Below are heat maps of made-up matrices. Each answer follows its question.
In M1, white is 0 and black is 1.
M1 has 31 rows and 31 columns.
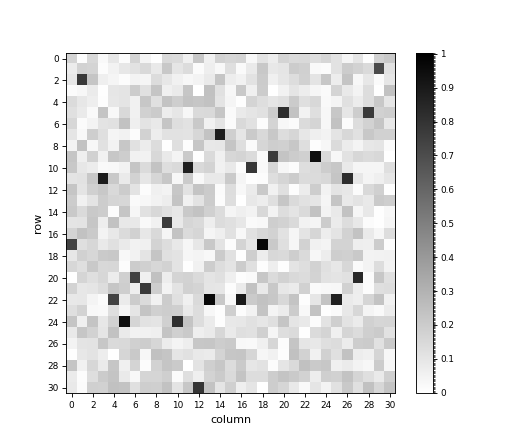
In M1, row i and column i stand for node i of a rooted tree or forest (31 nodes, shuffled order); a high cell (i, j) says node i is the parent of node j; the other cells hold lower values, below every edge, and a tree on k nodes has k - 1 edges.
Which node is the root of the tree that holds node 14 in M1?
21
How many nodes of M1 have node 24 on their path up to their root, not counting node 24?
12
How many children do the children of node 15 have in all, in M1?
2
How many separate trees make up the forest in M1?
7
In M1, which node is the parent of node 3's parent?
10
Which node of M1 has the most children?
22
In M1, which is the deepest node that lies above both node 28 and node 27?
5
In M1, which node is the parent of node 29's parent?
2
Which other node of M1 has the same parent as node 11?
17
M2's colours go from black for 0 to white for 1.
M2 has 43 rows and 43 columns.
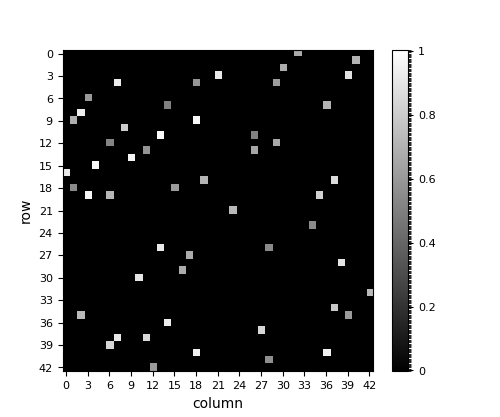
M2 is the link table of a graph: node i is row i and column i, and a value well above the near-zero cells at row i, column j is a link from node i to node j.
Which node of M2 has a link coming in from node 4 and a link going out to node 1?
node 18
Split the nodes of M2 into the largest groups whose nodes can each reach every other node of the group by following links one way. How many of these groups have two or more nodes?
5
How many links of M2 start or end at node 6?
4
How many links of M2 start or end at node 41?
1
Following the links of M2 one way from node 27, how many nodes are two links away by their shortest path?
2
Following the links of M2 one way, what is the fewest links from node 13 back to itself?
2
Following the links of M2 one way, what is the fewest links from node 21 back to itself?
8
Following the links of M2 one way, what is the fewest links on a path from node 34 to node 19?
4
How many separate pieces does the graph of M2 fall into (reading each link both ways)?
8
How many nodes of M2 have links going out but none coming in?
1
